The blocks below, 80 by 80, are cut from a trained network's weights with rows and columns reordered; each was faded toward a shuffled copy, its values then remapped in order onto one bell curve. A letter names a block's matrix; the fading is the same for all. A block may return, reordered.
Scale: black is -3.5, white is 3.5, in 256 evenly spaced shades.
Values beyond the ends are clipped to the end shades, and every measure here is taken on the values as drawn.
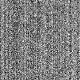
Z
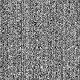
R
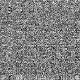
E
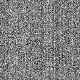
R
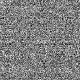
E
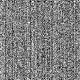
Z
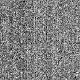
R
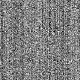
Z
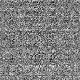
E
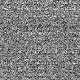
E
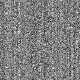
Z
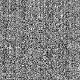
Z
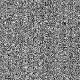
R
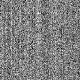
R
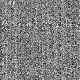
R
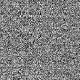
E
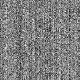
Z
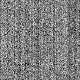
Z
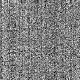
Z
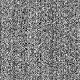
R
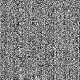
Z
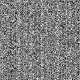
R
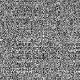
E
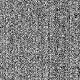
R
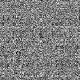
E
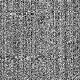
Z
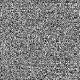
E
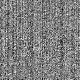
Z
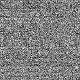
E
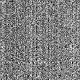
Z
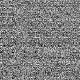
E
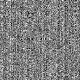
R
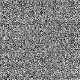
E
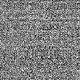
E
